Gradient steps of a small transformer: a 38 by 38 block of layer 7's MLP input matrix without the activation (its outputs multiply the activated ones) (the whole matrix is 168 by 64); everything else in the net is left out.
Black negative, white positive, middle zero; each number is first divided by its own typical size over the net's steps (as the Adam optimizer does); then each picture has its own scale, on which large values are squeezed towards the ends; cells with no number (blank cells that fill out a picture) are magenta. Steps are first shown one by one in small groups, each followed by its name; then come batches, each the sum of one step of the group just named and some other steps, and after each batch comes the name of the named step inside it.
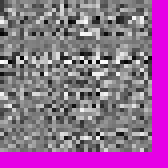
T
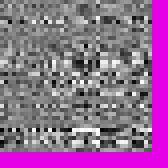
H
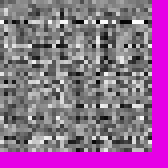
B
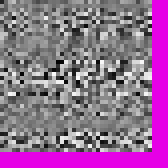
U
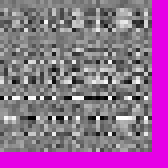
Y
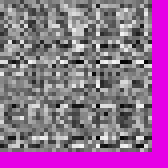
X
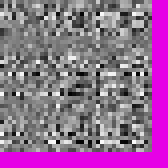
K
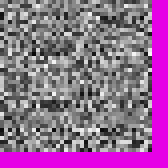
H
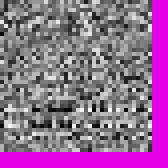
T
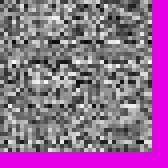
U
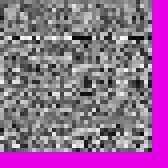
H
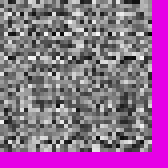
X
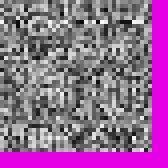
B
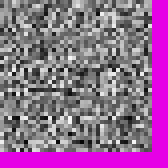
K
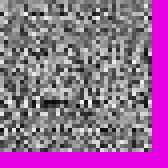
H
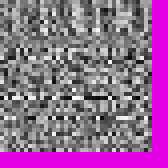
Y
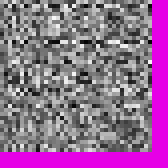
X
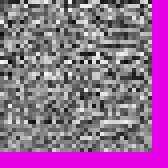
T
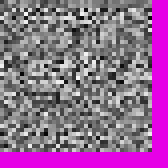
U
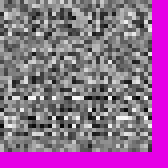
Y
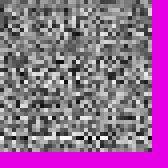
U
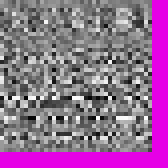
Y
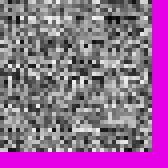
H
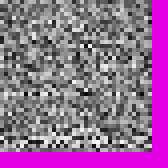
H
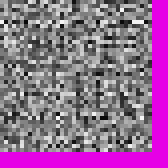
B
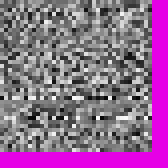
Y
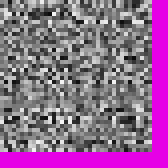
B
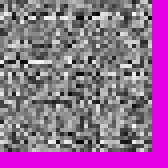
K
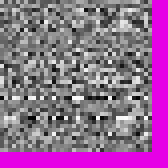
Y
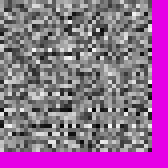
K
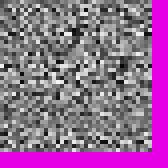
U
